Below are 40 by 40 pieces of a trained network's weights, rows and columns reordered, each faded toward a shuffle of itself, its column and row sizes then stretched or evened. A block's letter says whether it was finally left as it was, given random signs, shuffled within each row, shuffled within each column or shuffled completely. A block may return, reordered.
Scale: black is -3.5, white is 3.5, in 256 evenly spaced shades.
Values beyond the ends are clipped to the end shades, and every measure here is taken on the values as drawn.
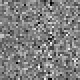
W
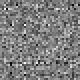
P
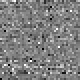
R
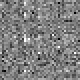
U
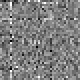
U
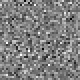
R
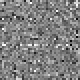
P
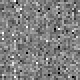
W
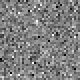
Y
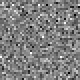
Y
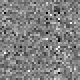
P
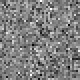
W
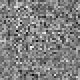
P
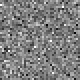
Y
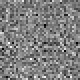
U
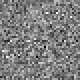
R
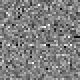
R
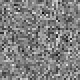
P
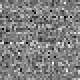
R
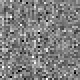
W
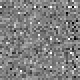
P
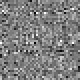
U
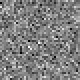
Y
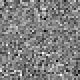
R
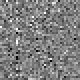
W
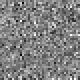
P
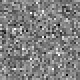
R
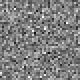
Y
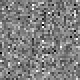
W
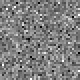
Y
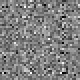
P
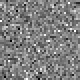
Y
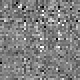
U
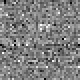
R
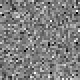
Y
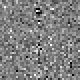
W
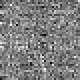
U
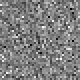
Y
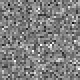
Y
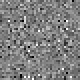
U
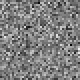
R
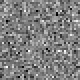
R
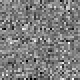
P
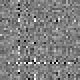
U
